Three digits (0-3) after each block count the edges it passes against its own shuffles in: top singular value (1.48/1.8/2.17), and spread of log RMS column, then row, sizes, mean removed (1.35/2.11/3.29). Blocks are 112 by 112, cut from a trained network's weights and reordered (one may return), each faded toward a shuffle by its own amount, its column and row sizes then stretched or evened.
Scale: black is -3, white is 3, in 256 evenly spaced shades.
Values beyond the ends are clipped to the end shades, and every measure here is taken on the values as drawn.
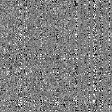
1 3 2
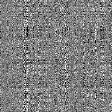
3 3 0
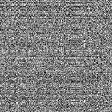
3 1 1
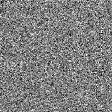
1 1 0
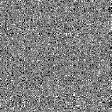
2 2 2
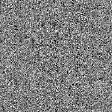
0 2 0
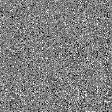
0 2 1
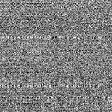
3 0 2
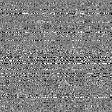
3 1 3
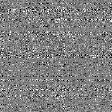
0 2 3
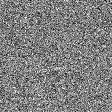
0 0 0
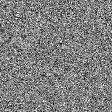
1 0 1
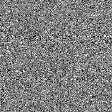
0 1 2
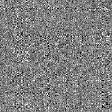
3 2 2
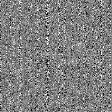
0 3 0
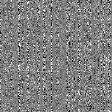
1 3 1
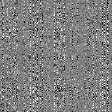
0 3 2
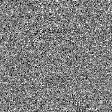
1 1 1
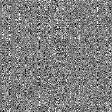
2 3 0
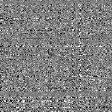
1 2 3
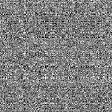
3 1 2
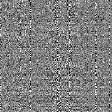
2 3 0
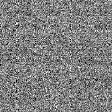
2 2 0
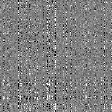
3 3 2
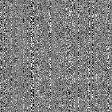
1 3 0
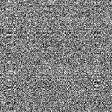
3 1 1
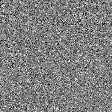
0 0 1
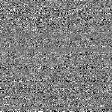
0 1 3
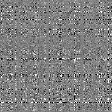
3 3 3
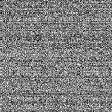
3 1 1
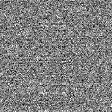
2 1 0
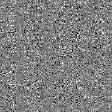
1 3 2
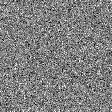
0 0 0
